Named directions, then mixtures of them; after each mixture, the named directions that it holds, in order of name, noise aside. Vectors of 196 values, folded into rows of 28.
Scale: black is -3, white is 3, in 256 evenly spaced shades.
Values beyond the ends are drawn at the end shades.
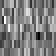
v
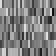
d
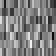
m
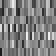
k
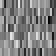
d, m, v.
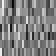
k.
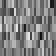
k, m, v.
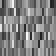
k, m, v.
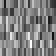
m.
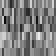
v.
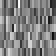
d, m.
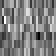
v.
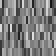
d, k.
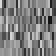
d, k, m.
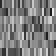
d.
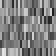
d.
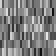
d.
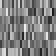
d.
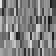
d, k, m.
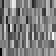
k, m.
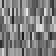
d, v.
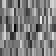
d, m, v.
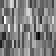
v.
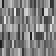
d, k, v.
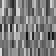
k.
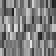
m, v.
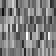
k, m.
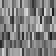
d, v.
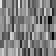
d, m.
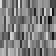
d, m.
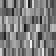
m, v.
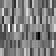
k, v.
